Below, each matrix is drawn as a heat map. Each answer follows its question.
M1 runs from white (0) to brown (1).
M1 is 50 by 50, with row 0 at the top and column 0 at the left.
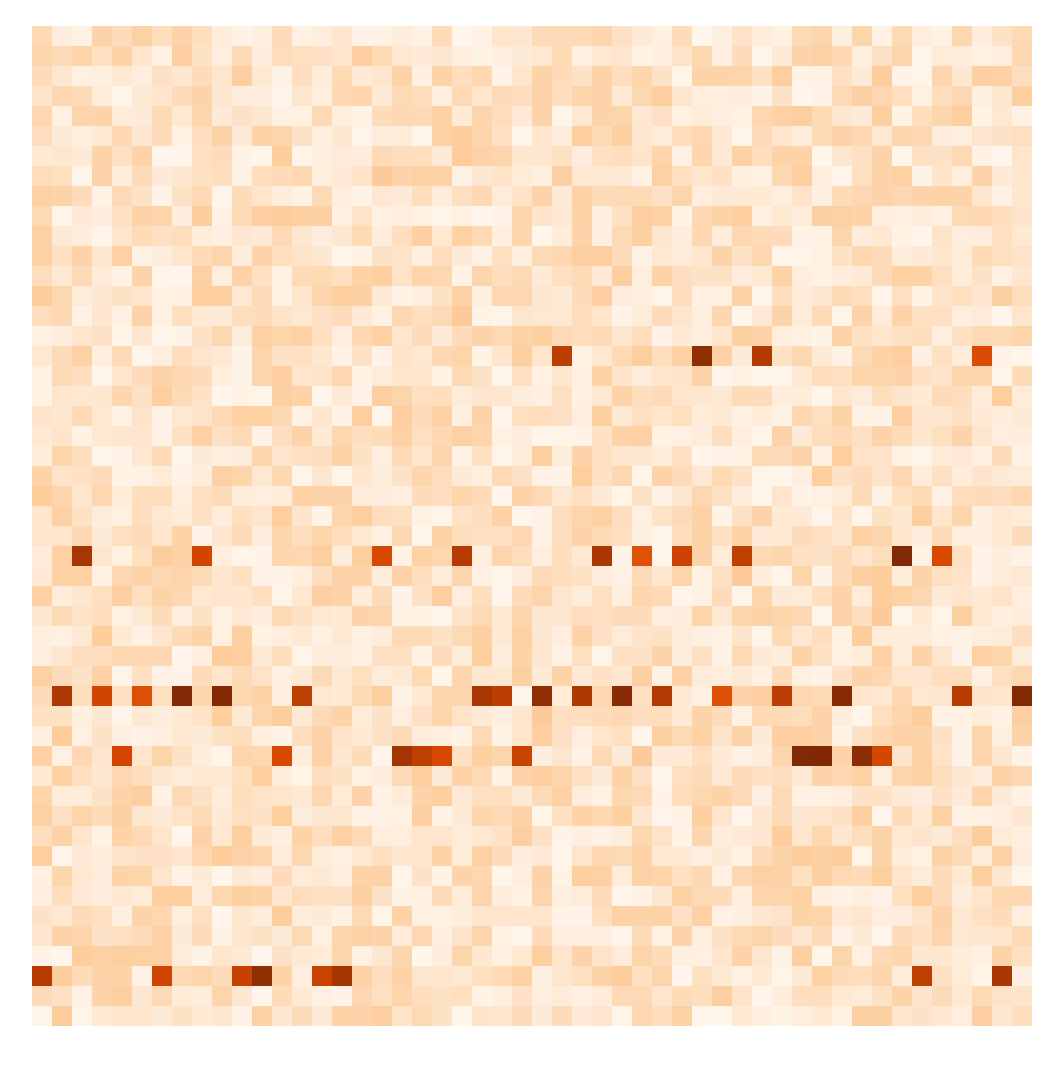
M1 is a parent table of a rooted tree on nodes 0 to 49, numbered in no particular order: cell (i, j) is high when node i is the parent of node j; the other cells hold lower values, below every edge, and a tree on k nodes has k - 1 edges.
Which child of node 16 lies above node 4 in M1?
36
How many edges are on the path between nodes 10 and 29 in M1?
4
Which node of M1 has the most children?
33
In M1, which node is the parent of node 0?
47
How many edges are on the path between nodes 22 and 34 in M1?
2
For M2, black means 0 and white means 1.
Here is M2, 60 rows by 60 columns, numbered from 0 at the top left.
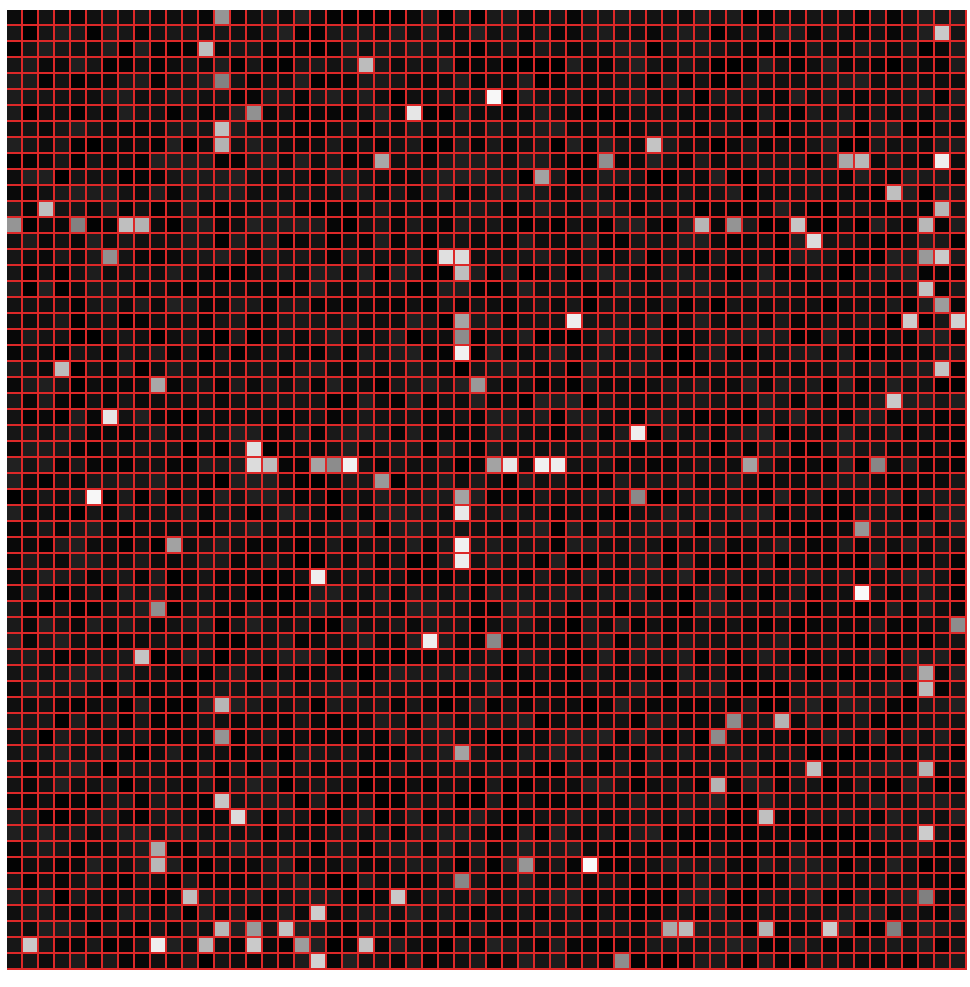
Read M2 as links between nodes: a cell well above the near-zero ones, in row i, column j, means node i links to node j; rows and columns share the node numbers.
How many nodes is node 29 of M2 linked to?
1
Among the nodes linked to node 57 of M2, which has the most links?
node 13
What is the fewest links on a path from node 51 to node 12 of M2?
4
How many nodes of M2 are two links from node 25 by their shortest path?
1
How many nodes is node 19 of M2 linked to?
4
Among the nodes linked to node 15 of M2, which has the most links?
node 28
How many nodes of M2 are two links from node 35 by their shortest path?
3
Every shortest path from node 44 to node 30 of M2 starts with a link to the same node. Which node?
node 45
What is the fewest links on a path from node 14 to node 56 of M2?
7
